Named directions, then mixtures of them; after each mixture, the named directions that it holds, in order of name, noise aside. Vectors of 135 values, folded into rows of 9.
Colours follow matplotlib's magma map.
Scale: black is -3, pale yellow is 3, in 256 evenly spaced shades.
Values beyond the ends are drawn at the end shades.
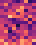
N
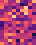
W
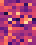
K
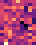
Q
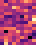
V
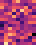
Q, V, W.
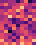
N.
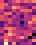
Q, V, W.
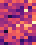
N, Q, V.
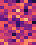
K, N, W.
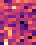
Q, V.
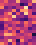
W.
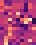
K, Q.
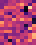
Q, V, W.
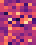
K.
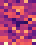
N, V.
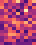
N, W.
